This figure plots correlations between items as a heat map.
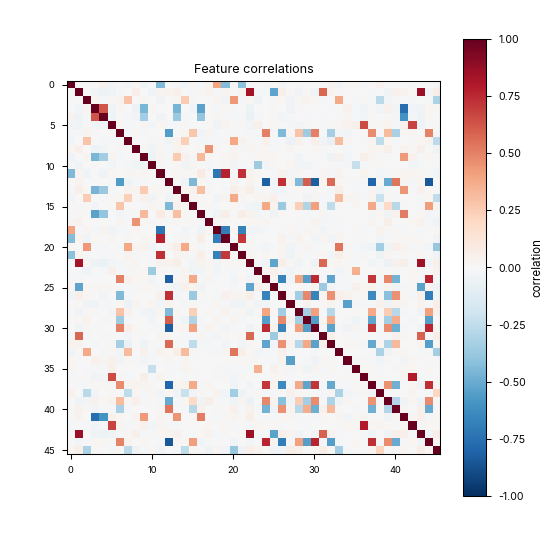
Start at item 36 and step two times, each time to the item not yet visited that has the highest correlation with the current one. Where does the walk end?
5
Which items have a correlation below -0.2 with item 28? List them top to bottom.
12, 26, 29, 32, 40
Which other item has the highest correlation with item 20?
33
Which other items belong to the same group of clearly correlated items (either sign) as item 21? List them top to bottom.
0, 11, 18, 19
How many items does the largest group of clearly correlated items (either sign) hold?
13
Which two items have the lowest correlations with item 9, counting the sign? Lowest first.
3, 4
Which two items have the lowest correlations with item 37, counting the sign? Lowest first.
12, 26
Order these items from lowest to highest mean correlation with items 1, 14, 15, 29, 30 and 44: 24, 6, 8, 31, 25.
25, 8, 31, 6, 24
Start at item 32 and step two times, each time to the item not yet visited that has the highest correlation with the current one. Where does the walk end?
26
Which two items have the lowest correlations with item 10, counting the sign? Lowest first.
23, 35
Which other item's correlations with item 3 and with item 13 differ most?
41
